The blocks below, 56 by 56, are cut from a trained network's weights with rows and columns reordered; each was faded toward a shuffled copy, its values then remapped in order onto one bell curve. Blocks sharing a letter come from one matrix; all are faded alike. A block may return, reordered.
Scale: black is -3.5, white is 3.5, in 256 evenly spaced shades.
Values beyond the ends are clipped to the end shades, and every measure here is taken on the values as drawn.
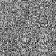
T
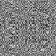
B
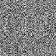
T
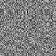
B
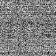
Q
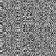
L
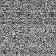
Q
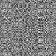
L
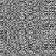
L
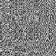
B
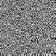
T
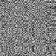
L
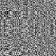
L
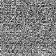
Q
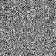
T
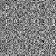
L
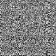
Q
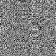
T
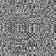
L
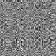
L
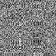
B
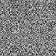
T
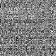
Q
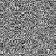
B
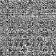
Q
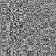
B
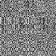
L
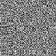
B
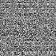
Q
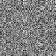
B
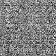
Q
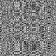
L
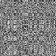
L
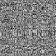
T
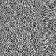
B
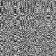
L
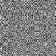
B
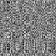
L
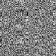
B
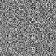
B
